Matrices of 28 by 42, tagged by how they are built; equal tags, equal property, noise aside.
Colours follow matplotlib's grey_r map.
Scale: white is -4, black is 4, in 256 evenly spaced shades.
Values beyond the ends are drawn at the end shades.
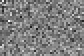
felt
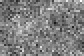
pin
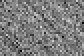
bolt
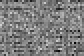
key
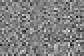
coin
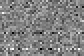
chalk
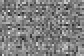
key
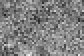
pin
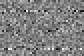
chalk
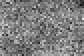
pin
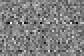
chalk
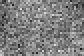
pin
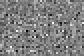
chalk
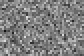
felt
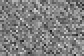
bolt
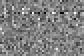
chalk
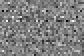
chalk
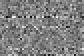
chalk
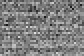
key
